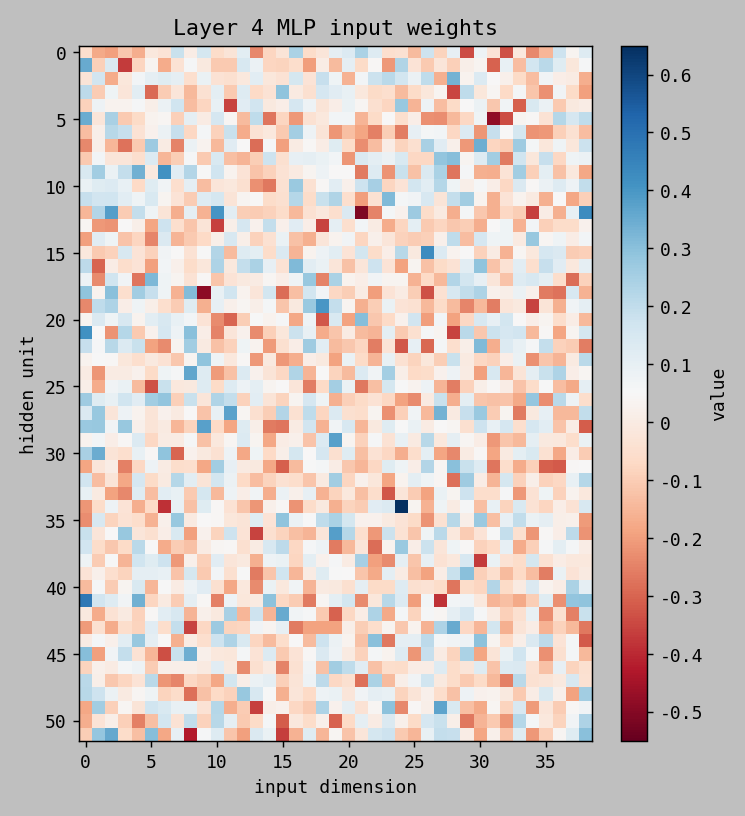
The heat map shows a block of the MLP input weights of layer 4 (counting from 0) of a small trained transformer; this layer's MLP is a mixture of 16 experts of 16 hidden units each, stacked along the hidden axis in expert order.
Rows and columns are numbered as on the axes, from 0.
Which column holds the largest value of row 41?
0
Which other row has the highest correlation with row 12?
19
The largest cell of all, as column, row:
24, 34
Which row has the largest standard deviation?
12
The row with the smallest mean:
43
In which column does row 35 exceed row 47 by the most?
7
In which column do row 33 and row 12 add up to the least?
21
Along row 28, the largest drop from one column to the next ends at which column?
10
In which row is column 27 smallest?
41
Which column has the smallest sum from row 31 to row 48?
16
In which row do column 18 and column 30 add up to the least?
13
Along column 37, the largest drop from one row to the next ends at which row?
42
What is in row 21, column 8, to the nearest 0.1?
0.3
